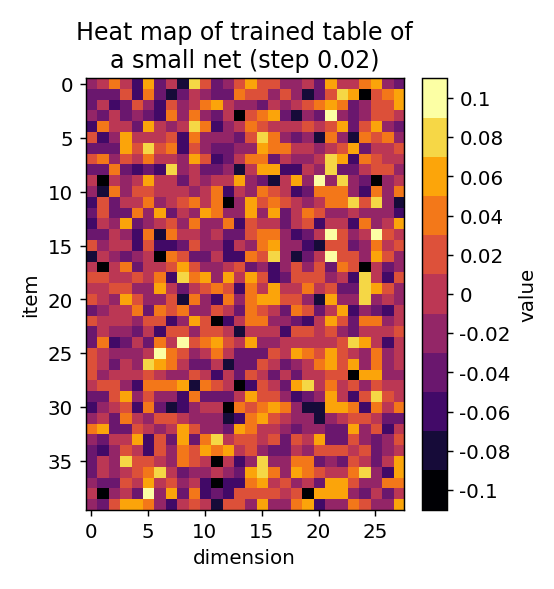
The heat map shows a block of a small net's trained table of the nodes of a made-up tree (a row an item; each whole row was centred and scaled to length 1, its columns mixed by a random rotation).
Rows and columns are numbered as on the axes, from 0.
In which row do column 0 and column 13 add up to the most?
32
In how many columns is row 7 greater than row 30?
14
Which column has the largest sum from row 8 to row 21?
21
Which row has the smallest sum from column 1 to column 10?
1
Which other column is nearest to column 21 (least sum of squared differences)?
25
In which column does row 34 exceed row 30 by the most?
12
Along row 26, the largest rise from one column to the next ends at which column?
5
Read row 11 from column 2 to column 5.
-0.04 0 0 0.04
